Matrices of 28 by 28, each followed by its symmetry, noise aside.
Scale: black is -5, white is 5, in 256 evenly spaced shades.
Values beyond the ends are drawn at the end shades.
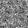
antisymmetric.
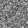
symmetric.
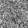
no symmetry.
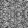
mirrored top to bottom.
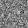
same after a half turn.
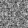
mirrored top to bottom.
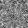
antisymmetric.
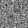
same after a half turn.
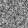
symmetric.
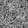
symmetric across the other diagonal.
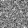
same after a half turn.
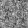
mirrored top to bottom.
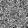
symmetric.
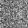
mirrored top to bottom.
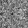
mirrored top to bottom.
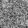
symmetric across the other diagonal.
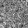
symmetric across the other diagonal.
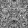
mirrored left to right.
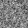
no symmetry.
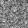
no symmetry.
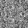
mirrored top to bottom.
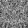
mirrored left to right.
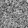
no symmetry.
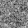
no symmetry.
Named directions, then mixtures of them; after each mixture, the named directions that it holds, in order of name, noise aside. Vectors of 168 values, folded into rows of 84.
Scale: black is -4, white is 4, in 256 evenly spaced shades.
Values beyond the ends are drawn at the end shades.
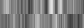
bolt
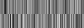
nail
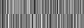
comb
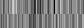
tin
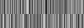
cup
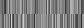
nail.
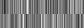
comb, cup, nail.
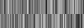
bolt, cup, nail.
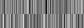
cup.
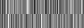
comb, cup.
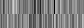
tin.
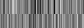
tin.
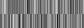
comb, nail.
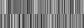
comb, nail.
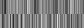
comb, nail.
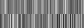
nail.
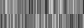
bolt, cup, tin.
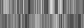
bolt.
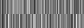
comb.
